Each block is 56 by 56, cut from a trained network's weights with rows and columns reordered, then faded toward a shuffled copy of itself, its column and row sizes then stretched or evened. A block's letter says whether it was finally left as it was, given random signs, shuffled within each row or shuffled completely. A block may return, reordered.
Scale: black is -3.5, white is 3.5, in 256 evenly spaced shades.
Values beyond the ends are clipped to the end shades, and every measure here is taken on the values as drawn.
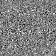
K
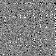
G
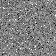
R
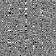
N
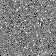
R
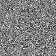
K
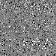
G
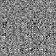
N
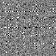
G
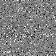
K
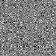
N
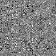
G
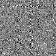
G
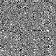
N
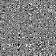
N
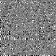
N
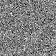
R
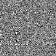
G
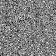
R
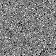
R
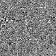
K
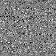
K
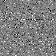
K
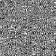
N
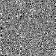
G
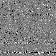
K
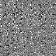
N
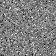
R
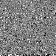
K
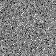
R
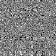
N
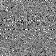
K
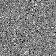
R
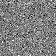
R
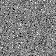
R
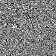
K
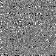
G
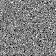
R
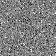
R
